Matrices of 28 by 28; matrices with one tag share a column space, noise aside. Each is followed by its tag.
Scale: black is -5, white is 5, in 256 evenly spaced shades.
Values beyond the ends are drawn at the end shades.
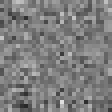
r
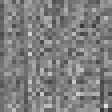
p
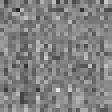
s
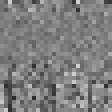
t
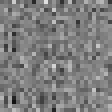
s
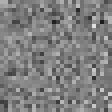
r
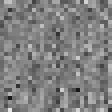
s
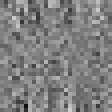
r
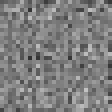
s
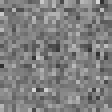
s
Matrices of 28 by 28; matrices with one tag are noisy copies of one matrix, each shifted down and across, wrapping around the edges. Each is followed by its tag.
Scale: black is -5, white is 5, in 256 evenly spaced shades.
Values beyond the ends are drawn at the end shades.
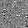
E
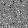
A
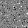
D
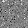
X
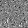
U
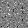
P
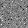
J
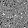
X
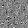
E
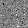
P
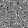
A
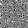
P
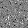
U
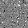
P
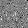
U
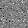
J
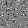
E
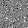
X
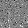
U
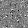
E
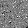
E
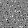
D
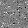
E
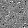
E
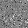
U
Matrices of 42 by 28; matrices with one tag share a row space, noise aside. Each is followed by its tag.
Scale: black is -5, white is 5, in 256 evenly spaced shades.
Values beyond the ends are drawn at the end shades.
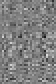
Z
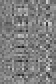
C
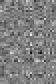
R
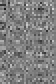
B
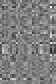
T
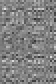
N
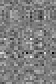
R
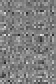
B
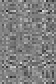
Z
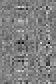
C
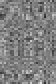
R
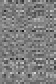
N
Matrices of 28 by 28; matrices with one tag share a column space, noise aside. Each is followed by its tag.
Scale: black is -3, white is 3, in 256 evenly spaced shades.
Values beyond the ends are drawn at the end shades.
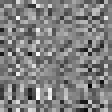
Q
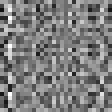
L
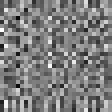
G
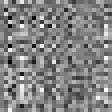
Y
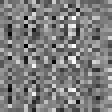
Y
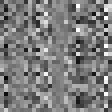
L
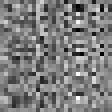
L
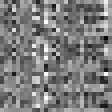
L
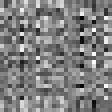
G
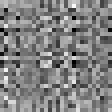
G
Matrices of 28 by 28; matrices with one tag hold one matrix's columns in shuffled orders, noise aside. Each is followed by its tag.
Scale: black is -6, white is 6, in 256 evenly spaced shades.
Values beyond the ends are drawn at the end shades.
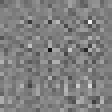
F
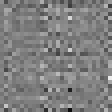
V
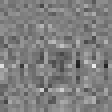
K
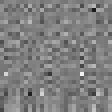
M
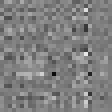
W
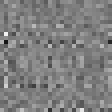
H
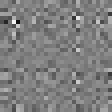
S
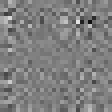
S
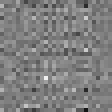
V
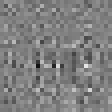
K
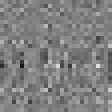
K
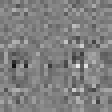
K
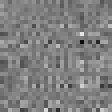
H
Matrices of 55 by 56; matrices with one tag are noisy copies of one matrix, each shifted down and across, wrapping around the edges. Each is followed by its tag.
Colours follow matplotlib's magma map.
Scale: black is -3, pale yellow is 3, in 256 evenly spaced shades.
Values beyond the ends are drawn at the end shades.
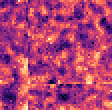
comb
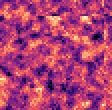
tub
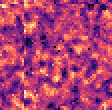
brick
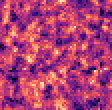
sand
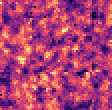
sand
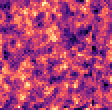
sand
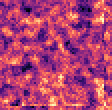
comb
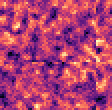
brick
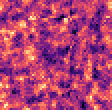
sand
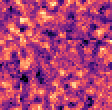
brick
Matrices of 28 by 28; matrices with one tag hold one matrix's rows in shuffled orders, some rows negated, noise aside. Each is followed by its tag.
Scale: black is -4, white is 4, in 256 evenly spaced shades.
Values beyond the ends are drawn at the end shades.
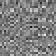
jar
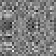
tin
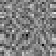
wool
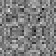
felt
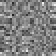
wool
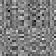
felt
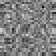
wool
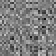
jar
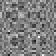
felt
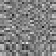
wool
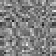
wool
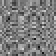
felt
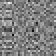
tin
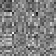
tin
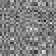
jar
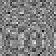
felt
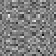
felt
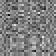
felt
